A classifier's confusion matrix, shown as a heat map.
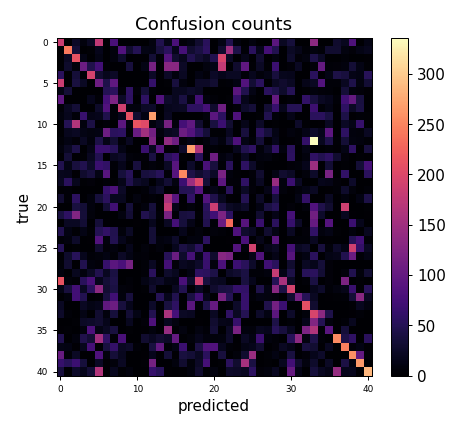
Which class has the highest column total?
33
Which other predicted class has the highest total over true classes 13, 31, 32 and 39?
17
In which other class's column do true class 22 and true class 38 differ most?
25
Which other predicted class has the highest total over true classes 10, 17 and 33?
14
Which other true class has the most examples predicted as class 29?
32
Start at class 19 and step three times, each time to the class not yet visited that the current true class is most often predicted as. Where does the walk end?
37
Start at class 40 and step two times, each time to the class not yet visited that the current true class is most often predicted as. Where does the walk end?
0
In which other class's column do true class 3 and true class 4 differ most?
21
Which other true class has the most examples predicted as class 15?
3
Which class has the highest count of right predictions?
40
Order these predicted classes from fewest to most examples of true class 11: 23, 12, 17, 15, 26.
23, 15, 26, 17, 12
